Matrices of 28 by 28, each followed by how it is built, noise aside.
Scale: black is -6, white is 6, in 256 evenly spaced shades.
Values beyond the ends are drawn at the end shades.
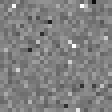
sparse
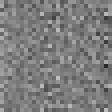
repeating rows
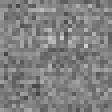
blocks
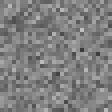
noise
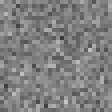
noise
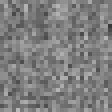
blocks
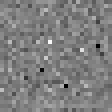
sparse
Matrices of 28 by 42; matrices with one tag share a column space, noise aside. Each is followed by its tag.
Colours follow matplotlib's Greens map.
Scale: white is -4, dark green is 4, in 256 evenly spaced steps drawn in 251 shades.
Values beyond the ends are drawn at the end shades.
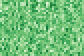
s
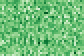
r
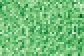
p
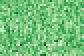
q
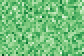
r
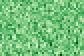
q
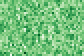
q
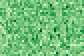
q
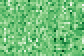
s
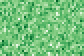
q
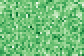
p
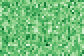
q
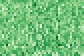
q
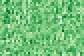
r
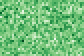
r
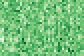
s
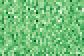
r
